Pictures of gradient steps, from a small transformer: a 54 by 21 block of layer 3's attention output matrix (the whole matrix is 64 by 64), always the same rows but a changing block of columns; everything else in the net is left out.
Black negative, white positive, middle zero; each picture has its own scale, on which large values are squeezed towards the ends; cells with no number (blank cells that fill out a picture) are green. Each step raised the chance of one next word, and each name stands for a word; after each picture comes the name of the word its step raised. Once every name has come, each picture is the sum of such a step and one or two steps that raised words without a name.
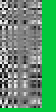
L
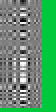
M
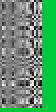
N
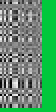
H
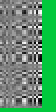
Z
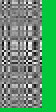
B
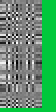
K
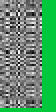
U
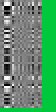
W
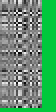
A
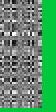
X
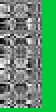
K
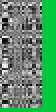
W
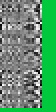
A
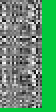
K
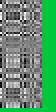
H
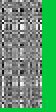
A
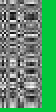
H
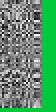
A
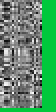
N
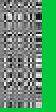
W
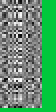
M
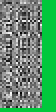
X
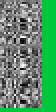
H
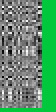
X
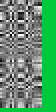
W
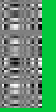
L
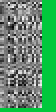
H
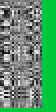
Z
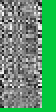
W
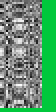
L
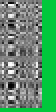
H
